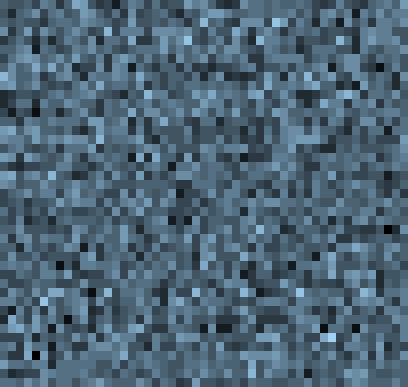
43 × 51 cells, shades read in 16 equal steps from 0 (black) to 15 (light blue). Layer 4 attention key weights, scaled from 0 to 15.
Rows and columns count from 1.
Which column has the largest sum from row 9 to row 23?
18
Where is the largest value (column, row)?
42, 38
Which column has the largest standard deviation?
5
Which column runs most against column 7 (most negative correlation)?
48
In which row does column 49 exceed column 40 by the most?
29
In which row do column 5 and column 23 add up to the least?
40
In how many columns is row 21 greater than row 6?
19
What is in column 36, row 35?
7
